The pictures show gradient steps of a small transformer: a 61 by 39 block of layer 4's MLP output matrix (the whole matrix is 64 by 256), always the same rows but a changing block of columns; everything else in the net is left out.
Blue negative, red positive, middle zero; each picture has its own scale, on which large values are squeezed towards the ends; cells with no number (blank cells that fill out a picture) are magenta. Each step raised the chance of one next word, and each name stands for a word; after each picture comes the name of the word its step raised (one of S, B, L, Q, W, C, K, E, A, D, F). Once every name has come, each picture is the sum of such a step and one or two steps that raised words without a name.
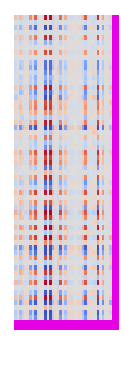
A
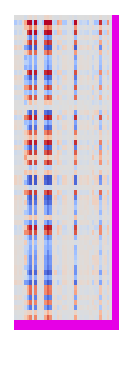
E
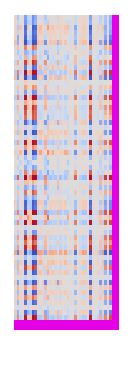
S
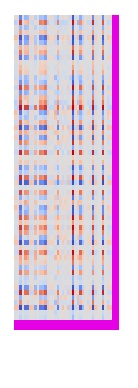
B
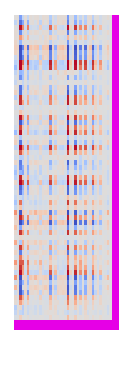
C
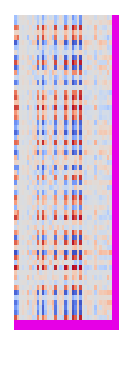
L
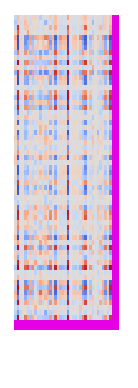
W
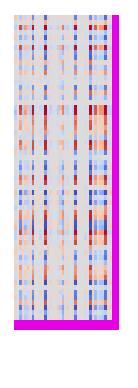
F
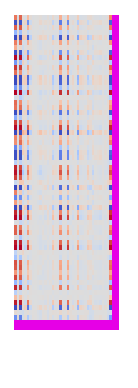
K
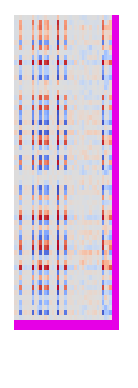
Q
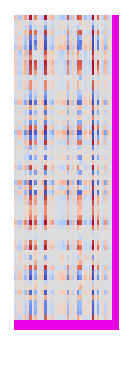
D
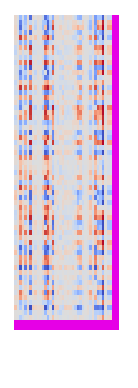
F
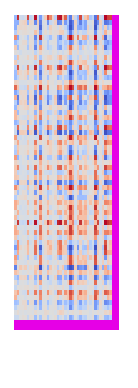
D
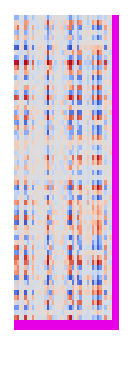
C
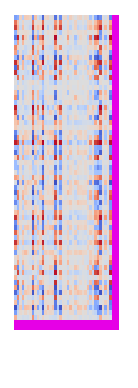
F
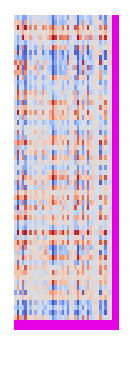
L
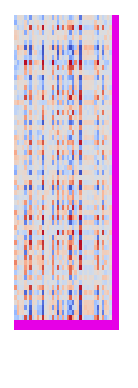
C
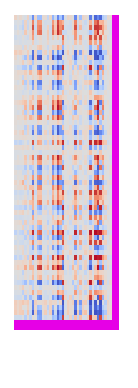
L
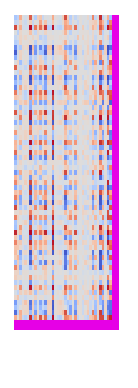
E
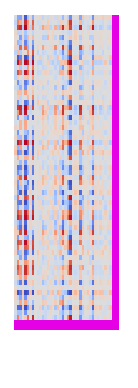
F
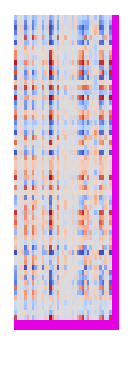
S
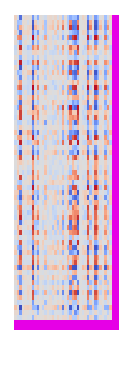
F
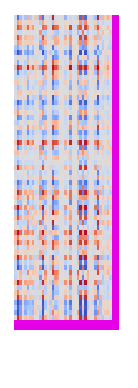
D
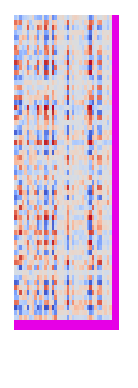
F
